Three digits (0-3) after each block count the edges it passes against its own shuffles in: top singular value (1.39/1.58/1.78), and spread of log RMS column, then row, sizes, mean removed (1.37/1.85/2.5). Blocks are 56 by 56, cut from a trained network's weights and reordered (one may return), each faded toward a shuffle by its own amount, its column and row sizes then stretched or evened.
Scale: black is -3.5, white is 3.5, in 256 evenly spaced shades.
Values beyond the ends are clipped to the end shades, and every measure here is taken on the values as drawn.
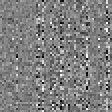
2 3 1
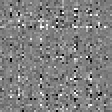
0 3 2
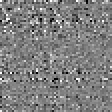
0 2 3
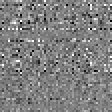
2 2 3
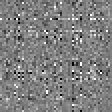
2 3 2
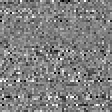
0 0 3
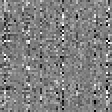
3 3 1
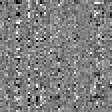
2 3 1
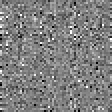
2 3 1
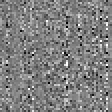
0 3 0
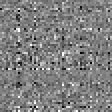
2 2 3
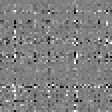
3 3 3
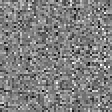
2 2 0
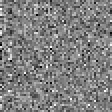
2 2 0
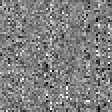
0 3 0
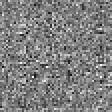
2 1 1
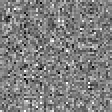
1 2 0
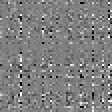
3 3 3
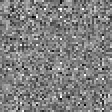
0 1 2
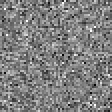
1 0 1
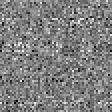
2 0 2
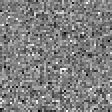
0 0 1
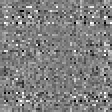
2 2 3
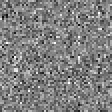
0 1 1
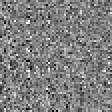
2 2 0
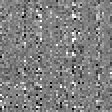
0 3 1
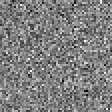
2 1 0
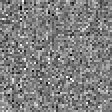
0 2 0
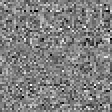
3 0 2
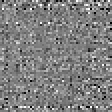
2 1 3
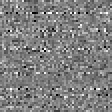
2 0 3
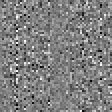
0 3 0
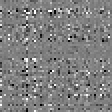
1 3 3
